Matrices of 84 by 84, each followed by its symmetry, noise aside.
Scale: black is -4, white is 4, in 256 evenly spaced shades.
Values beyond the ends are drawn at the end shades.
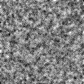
no symmetry.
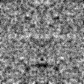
mirrored left to right.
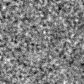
antisymmetric.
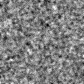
no symmetry.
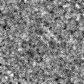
symmetric across the other diagonal.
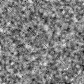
symmetric.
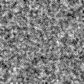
antisymmetric.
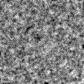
symmetric.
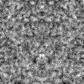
mirrored left to right.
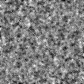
same after a half turn.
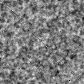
symmetric.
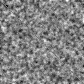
no symmetry.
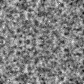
mirrored top to bottom.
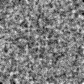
symmetric.
